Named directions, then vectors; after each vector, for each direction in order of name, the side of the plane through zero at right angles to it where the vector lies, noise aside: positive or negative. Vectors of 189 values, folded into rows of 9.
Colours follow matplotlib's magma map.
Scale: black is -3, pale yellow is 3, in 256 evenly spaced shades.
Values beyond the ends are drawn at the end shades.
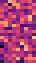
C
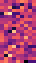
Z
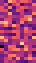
positive, positive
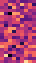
negative, negative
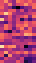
negative, positive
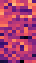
positive, negative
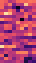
negative, positive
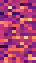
positive, positive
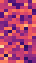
negative, positive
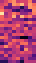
positive, negative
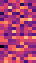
positive, positive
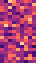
positive, positive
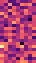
negative, negative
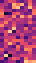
positive, negative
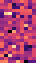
negative, positive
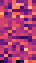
positive, negative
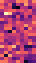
negative, positive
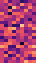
negative, negative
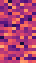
negative, negative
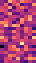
positive, positive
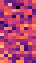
negative, positive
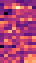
positive, negative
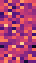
positive, positive
